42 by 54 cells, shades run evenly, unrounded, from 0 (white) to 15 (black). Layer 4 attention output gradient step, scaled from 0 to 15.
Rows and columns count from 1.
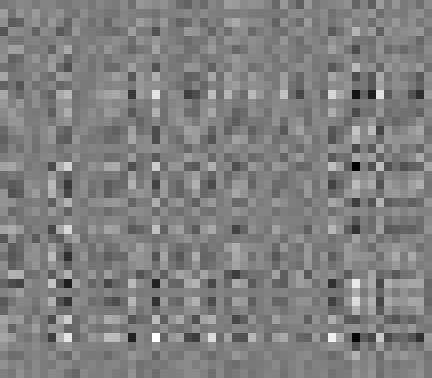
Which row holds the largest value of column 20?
32
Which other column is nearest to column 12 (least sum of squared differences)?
22
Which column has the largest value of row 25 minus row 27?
45
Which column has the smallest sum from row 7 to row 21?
48
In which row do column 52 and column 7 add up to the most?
38
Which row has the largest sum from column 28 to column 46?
31
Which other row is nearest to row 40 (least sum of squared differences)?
8
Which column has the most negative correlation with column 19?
26
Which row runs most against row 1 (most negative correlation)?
41
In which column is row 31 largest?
30
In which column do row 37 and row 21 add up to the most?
9
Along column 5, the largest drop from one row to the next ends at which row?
28
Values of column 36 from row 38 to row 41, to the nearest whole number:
5 7 8 8
